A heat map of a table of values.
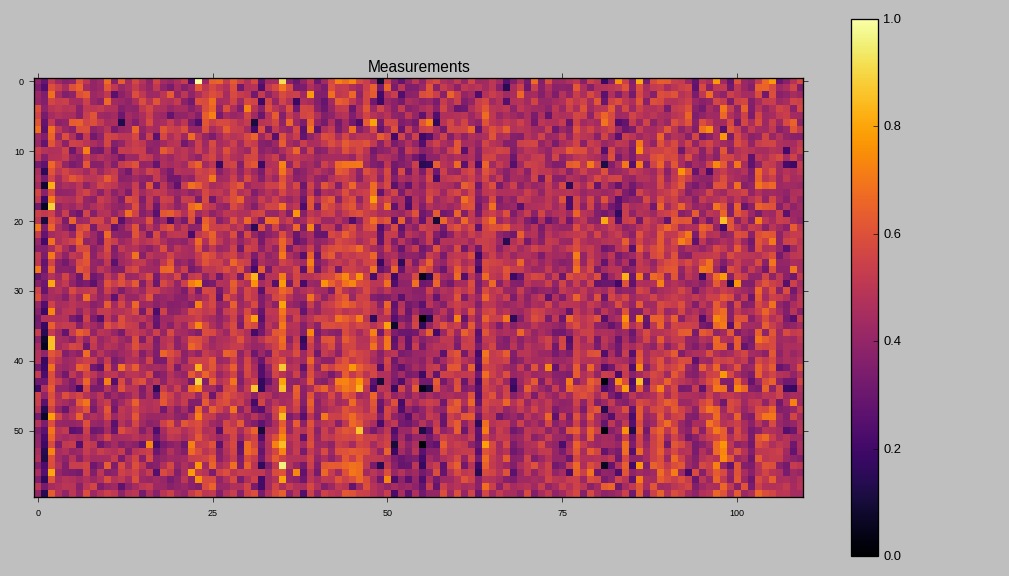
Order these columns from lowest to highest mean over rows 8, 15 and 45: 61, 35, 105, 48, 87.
87, 61, 105, 35, 48
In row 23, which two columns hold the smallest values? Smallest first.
67, 1
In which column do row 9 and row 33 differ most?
86
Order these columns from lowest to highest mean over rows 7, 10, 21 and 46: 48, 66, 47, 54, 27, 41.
54, 41, 47, 48, 66, 27
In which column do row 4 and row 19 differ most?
37
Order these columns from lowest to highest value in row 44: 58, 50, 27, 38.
38, 58, 50, 27
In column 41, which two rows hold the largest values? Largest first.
29, 48
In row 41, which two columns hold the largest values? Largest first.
35, 23
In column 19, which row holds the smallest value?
20
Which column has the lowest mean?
1
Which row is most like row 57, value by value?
32
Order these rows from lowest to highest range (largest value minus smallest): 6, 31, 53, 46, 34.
31, 46, 53, 6, 34
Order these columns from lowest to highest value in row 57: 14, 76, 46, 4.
4, 76, 14, 46
